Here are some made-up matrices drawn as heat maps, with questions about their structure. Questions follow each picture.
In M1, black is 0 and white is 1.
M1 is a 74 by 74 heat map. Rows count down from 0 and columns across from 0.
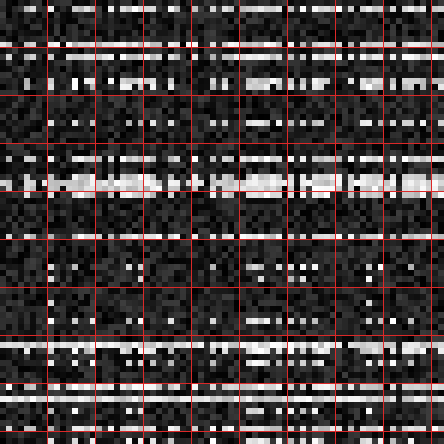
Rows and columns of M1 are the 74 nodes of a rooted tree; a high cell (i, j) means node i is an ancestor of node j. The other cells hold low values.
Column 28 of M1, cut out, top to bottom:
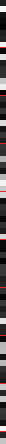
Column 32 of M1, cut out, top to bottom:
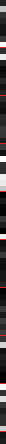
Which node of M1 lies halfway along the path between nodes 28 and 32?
20
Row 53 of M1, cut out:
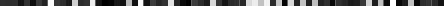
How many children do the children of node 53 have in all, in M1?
3
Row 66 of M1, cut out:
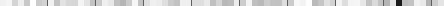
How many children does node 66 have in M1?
2
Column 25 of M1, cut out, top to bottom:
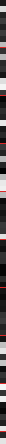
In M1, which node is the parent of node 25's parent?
73
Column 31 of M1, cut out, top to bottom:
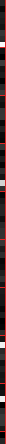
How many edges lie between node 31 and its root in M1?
4
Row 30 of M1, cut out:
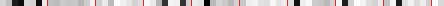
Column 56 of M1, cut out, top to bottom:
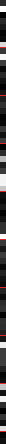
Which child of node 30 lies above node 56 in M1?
7
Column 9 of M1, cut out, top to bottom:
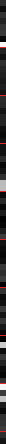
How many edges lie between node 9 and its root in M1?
6
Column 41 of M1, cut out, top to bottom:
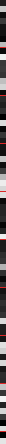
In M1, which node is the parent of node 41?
68
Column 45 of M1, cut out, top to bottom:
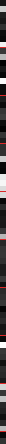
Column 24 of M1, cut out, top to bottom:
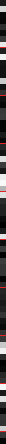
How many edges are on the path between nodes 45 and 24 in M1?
3
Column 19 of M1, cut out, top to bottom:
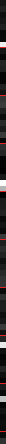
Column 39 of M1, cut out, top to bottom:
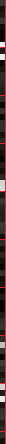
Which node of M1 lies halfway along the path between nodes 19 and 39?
64
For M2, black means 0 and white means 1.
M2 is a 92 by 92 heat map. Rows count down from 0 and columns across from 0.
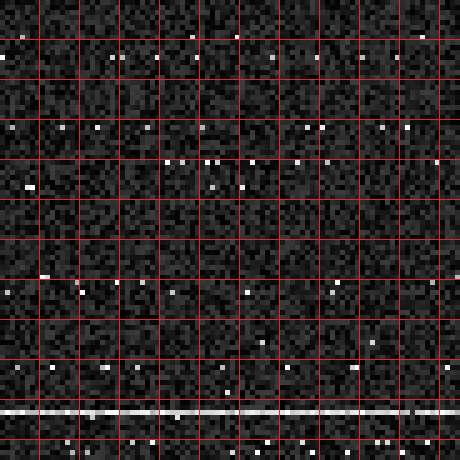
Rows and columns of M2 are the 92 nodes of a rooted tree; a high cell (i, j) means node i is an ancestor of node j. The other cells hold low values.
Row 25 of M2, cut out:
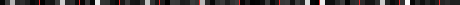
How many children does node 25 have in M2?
9
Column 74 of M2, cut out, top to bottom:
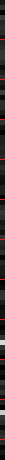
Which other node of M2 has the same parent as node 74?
52
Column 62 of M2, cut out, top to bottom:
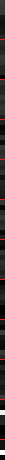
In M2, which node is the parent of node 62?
90
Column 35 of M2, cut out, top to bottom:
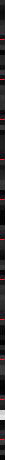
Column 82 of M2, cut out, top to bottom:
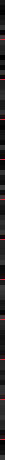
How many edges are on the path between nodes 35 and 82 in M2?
2
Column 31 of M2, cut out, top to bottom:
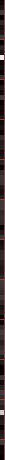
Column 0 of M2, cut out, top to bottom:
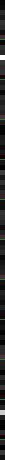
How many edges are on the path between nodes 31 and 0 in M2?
2
